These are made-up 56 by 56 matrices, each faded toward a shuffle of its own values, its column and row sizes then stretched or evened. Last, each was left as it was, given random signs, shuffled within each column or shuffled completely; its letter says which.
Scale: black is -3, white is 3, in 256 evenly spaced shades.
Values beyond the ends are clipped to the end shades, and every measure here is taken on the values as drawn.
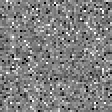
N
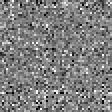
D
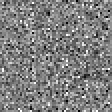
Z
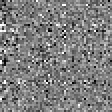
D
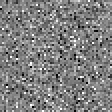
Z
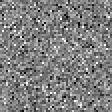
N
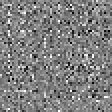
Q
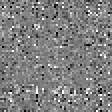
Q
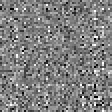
D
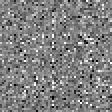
D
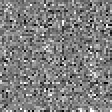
D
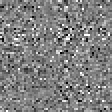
Q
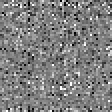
D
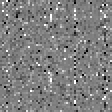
Z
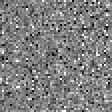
Z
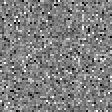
N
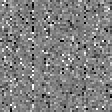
Z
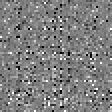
D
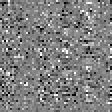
Q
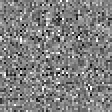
Q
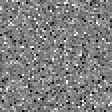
N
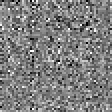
D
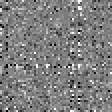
Q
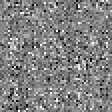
D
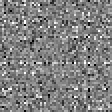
D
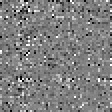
D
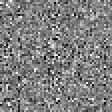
D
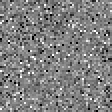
N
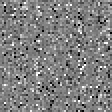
Z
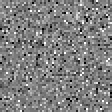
N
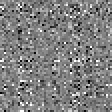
D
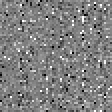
Z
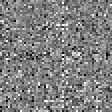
D
